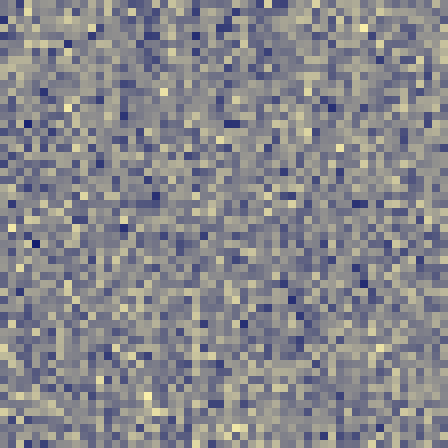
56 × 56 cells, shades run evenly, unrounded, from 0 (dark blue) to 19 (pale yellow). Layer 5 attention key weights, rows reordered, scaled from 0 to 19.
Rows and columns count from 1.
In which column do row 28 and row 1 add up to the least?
3
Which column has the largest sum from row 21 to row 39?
35
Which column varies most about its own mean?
25
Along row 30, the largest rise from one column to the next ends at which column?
27
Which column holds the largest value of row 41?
2
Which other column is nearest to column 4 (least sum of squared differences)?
6
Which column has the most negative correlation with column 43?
29
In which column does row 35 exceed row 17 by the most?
40
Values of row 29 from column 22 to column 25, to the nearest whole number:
10 13 10 12
